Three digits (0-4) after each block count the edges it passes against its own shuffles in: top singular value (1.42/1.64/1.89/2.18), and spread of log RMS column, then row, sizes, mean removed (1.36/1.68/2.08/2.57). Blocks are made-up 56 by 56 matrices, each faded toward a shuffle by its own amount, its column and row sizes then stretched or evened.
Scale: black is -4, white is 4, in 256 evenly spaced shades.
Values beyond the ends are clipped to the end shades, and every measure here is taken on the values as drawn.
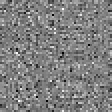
3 2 0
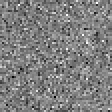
0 0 0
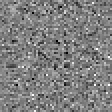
2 1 2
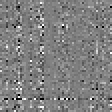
2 4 2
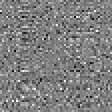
4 1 3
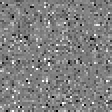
2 1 1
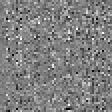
1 4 2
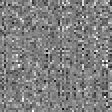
4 3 1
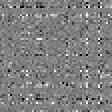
4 3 4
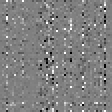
1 4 1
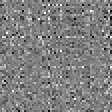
4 3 3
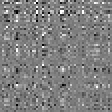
4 4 4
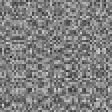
4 1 2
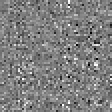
1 3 1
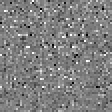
0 0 2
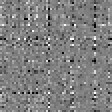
4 3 3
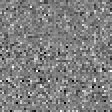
0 1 3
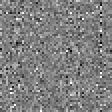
1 3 1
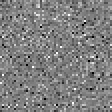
3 0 1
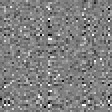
4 3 2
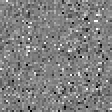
1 2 1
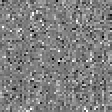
3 1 0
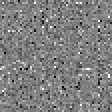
0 3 1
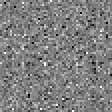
2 1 0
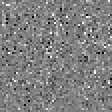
0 2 2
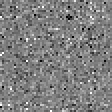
0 2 2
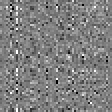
4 4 1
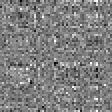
4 3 2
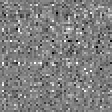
3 2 2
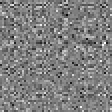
4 1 2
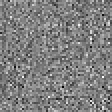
1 2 1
